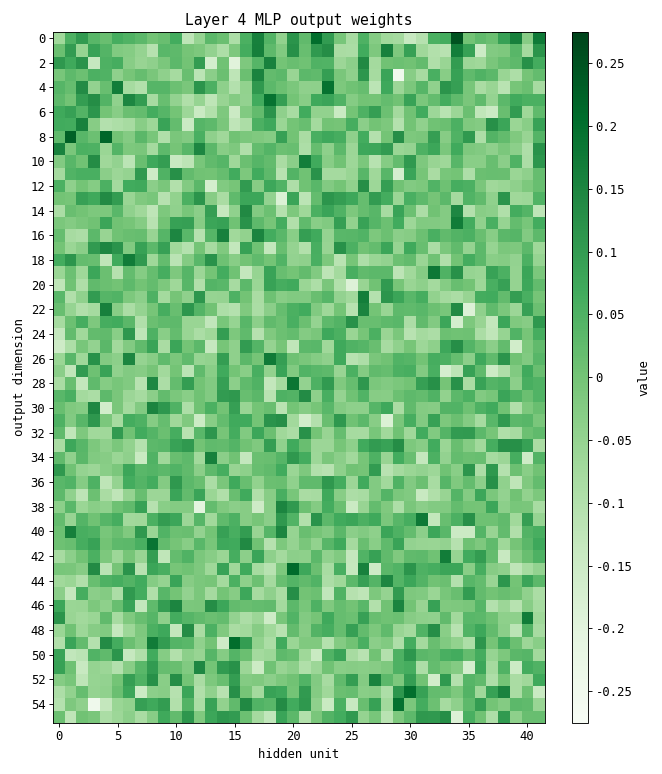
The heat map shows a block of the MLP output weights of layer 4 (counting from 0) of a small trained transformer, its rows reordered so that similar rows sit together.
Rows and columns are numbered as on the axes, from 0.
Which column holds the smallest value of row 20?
25
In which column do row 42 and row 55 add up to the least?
34
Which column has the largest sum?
26
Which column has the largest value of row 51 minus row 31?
12
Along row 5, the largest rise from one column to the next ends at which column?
6
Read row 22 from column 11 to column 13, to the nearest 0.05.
0.1 0.05 0
